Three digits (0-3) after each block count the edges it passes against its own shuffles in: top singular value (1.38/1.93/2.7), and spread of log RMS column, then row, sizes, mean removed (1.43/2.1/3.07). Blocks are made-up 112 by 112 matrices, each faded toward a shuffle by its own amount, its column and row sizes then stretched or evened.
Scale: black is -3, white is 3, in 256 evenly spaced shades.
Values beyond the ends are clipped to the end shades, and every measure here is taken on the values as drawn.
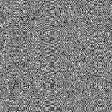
3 1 0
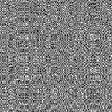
3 1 0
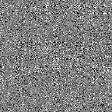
1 2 2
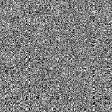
2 2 1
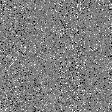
0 2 0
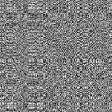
3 2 2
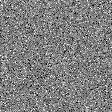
0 0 0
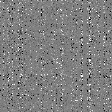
0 3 1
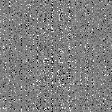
1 3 1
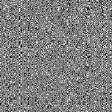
2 3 1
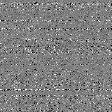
1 1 3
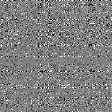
2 2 3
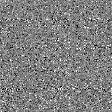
1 1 2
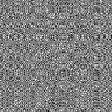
3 0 2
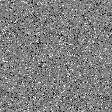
0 0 1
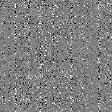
0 3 2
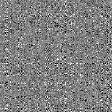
2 3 2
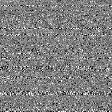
2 0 3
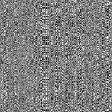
3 3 0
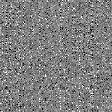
2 2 0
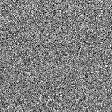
2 0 0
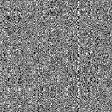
2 2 0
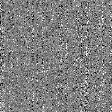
1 3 0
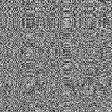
3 0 2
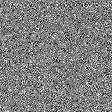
1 0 1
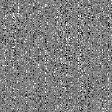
2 3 1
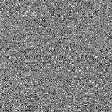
2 0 1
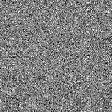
2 0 0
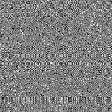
3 0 2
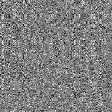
2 2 0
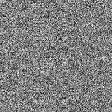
2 0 0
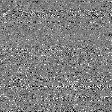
1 0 3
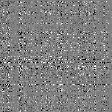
1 3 3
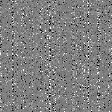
2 3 0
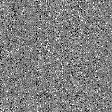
0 2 0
